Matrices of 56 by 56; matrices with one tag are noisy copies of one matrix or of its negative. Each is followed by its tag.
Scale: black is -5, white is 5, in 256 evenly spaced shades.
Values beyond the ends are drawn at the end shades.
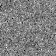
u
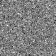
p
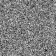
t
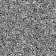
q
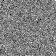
p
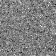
q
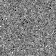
p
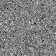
u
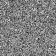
q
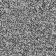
q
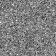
u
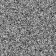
t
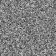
t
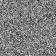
p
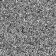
p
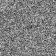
u
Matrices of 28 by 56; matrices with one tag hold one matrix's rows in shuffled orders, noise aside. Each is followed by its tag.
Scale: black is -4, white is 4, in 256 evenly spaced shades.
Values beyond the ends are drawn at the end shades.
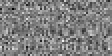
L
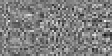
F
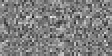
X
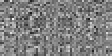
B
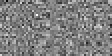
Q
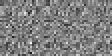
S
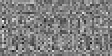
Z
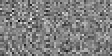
S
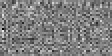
Z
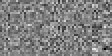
F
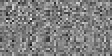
S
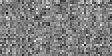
Q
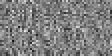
S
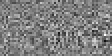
F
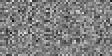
S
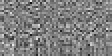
B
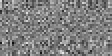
L
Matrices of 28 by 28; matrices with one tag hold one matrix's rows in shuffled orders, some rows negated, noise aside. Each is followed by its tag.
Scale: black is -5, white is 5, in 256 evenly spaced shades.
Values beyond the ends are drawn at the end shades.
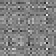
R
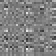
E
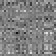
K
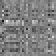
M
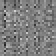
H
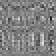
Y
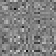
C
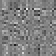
C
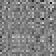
Y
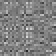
E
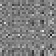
Y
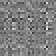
R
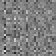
H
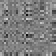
E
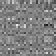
K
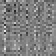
H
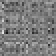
M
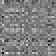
M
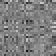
E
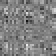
E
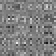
K
